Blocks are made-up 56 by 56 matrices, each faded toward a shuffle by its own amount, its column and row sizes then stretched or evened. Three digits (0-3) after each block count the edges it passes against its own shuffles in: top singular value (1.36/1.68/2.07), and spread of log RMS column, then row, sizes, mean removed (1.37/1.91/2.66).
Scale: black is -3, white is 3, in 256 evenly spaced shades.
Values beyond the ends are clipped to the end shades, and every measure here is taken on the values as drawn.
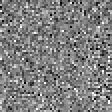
1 1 0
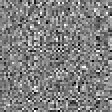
3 2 1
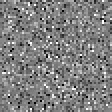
1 1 0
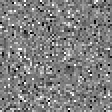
1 1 0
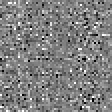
1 2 2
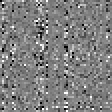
2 3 1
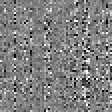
0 3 1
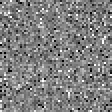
0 1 0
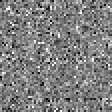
1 1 1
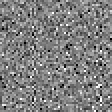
2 1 0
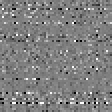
2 1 3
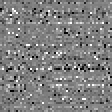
2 0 3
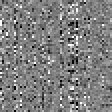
2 3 0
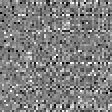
3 0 2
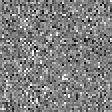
1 1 0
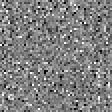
1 1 1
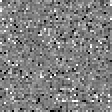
0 0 1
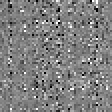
1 3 2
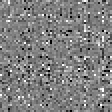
1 2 2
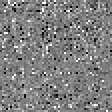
0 1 2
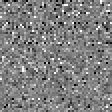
1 0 2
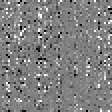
0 3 1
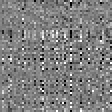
3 3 2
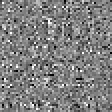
2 1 2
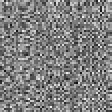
3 1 1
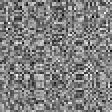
3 0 1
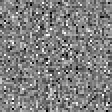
0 2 0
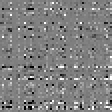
2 3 3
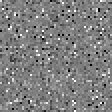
0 1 1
